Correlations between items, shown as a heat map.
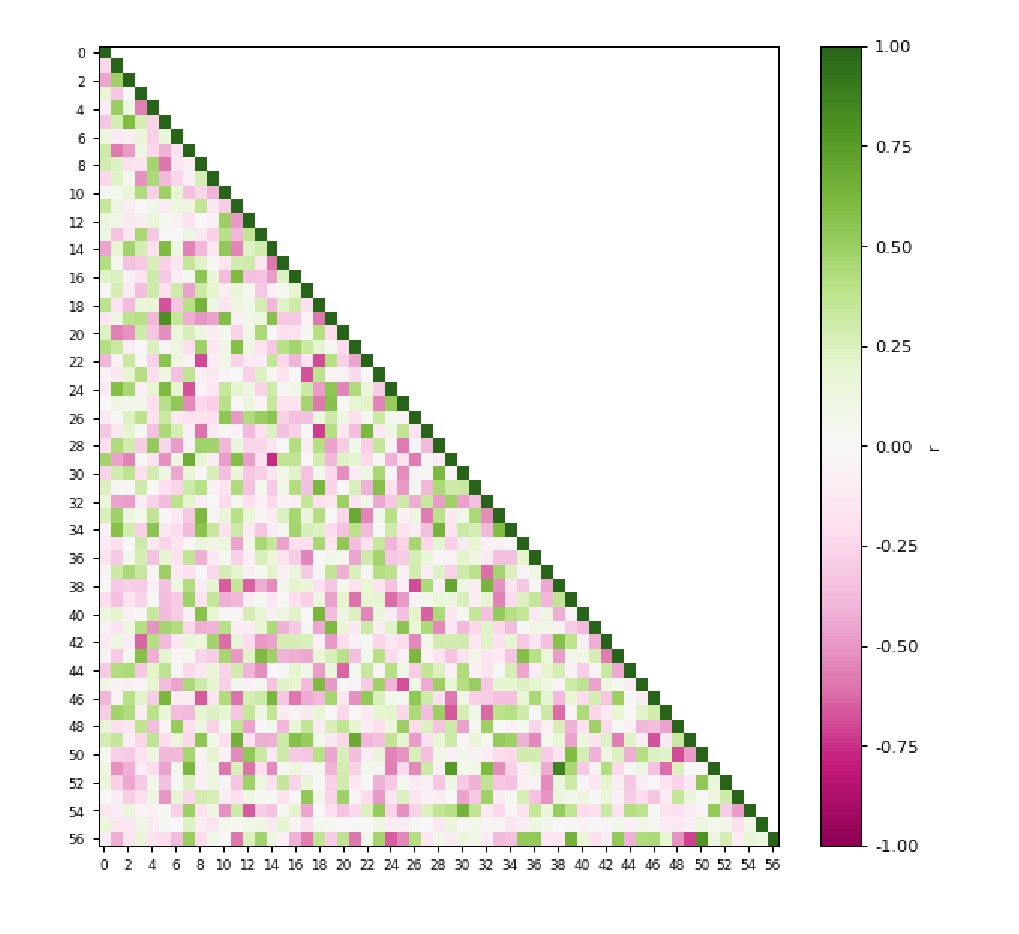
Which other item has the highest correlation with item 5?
19
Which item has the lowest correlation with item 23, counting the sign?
17
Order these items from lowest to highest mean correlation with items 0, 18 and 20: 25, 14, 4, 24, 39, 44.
44, 24, 14, 25, 4, 39
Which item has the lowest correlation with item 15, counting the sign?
14
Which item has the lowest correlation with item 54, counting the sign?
12
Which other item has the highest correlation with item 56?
50
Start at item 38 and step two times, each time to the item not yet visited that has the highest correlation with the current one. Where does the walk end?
29
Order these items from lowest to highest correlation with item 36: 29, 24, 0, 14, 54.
24, 0, 29, 14, 54
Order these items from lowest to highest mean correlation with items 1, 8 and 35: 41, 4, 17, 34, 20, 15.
41, 15, 20, 17, 4, 34
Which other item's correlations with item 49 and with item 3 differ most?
43
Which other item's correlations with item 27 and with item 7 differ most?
18
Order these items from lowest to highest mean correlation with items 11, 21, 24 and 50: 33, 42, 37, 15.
42, 37, 15, 33
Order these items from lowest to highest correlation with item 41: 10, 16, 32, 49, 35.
16, 49, 35, 32, 10
